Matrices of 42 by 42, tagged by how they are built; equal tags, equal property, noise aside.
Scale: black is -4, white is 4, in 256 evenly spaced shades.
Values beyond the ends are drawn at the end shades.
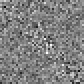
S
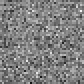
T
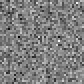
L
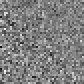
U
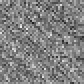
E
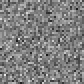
L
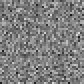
L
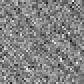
E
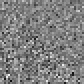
U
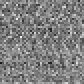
L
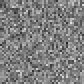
T
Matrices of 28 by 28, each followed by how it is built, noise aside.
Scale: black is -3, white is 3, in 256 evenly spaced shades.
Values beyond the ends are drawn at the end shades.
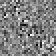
block diagonal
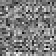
blocks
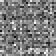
blocks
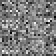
blocks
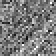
Hankel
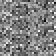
repeating rows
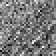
Hankel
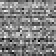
blocks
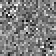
block diagonal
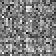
blocks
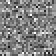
low rank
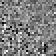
lower triangular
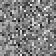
repeating rows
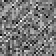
Hankel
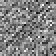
Hankel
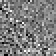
lower triangular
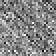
Toeplitz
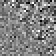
upper triangular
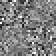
block diagonal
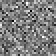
Toeplitz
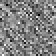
Toeplitz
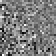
lower triangular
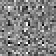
low rank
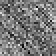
Toeplitz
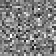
low rank
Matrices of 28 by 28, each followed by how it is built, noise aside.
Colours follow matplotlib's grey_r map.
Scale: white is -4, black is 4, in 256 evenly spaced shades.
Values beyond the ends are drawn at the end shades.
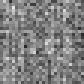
blocks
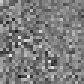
lower triangular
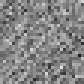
Hankel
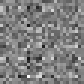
low rank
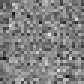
blocks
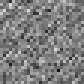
Hankel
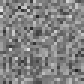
blocks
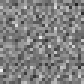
repeating columns
